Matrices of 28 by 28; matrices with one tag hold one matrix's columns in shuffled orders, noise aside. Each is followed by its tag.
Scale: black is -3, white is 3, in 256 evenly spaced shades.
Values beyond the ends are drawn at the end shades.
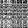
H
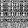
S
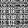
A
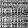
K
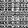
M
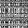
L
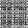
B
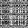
A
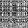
S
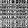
H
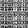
M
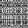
A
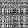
K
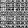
M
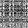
S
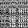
K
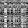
K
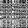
H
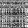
K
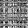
L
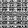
M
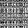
L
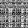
K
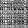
B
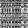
L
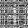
A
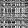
L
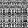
K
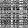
B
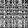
H
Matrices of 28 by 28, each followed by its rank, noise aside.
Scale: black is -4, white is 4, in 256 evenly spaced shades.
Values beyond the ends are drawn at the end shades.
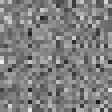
five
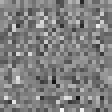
five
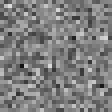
eight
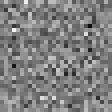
eight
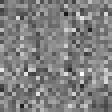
five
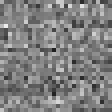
five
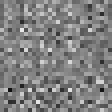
four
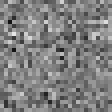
seven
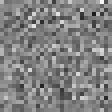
six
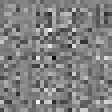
four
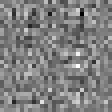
five
